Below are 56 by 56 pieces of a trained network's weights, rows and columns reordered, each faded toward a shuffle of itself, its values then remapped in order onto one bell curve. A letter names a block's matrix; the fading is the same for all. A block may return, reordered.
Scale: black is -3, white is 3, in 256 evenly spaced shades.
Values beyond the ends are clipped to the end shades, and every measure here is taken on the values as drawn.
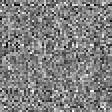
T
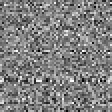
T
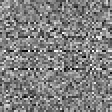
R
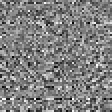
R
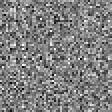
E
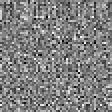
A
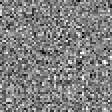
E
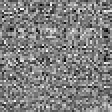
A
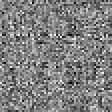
T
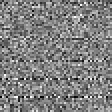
R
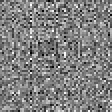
A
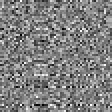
R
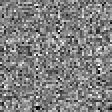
E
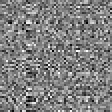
A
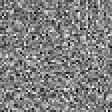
E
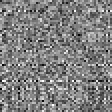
R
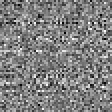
T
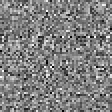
T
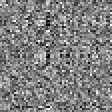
A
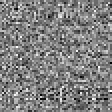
T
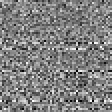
R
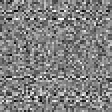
R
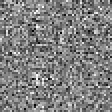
E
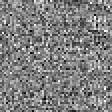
E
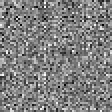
E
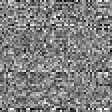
R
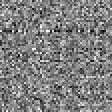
T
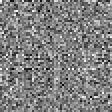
T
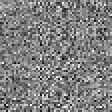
A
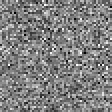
E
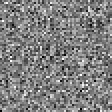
E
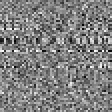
R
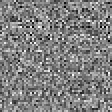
T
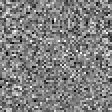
E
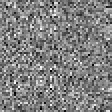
E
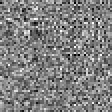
A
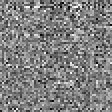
T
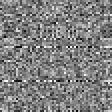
R
